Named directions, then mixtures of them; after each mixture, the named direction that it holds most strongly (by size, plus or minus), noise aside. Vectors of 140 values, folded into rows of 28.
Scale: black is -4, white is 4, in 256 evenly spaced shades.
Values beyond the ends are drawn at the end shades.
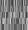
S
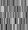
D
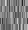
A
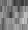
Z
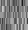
A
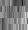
Z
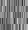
A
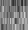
Z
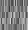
S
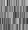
A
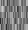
D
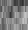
Z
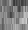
Z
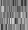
D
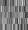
A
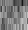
Z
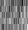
S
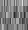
S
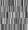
S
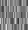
D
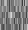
A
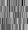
A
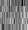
A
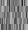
A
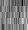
S
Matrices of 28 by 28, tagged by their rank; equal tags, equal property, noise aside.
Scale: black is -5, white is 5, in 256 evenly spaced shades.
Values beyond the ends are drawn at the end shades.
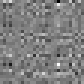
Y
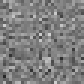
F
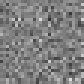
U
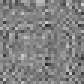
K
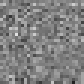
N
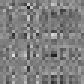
Y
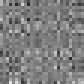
Y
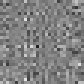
N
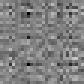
Y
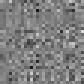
K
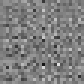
U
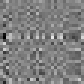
Y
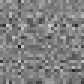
U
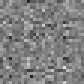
K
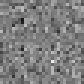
N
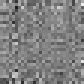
Y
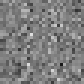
N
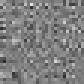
U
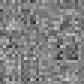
K
